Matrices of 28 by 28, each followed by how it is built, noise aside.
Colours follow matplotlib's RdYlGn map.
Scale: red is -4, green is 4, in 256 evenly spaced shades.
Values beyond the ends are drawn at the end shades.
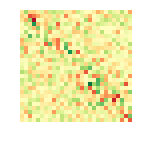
banded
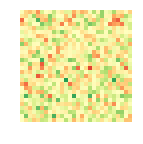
repeating columns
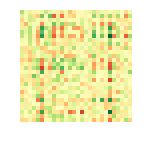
low rank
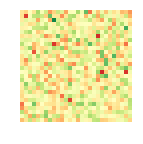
noise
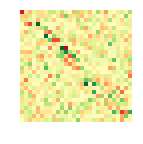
banded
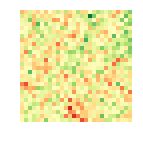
smooth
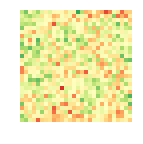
smooth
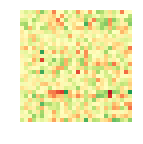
low rank
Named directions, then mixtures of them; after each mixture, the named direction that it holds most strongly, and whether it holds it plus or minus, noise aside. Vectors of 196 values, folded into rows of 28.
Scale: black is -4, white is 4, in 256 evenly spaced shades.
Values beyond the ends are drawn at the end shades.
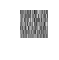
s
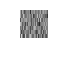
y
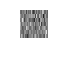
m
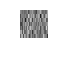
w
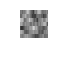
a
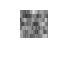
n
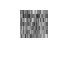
n, plus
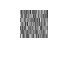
y, plus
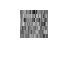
n, minus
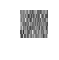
w, minus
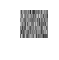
y, plus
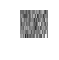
m, plus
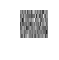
m, minus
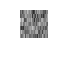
a, plus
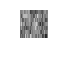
n, minus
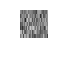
w, plus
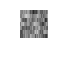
n, minus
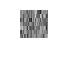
w, minus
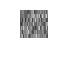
w, plus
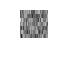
a, plus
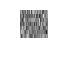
m, minus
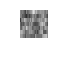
n, plus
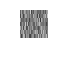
y, minus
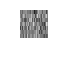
s, plus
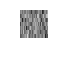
m, minus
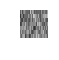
y, minus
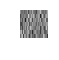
w, plus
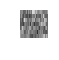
n, plus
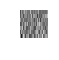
y, minus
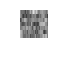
n, plus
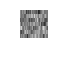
a, minus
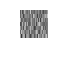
y, minus
